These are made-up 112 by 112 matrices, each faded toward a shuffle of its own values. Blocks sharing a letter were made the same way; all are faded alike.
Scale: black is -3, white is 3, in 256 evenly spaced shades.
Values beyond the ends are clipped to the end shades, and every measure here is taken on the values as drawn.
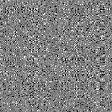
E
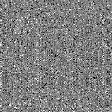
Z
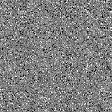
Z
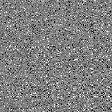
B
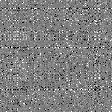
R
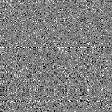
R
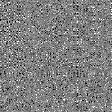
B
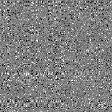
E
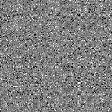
B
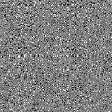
B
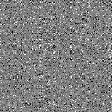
B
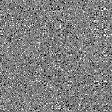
Z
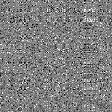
B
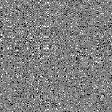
B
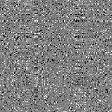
E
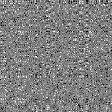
E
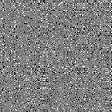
E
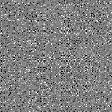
E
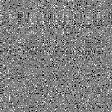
E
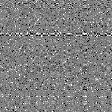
R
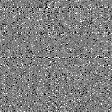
R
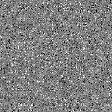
Z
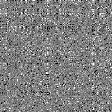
B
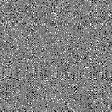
B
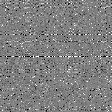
R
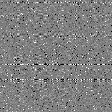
R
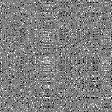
E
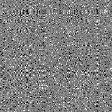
E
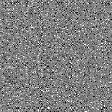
B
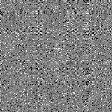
E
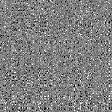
B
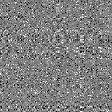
E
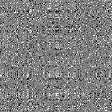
E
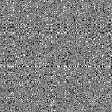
R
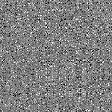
B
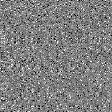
Z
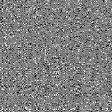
E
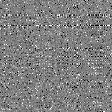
R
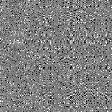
E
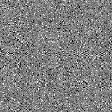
Z
